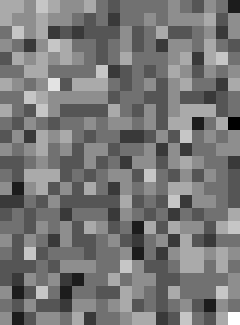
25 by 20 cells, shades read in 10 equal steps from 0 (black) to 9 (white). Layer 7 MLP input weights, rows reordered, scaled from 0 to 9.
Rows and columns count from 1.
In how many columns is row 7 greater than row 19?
13
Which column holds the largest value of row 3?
2
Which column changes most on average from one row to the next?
3
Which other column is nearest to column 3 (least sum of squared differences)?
9
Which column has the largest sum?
4
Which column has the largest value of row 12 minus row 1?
20
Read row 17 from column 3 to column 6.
3 4 4 2
